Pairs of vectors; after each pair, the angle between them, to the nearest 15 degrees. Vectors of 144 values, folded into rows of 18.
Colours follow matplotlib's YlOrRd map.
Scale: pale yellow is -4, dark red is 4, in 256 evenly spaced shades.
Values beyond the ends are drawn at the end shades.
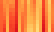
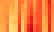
150 degrees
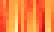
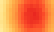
90 degrees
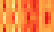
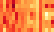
135 degrees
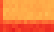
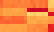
90 degrees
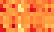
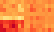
60 degrees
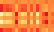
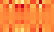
90 degrees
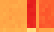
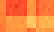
120 degrees
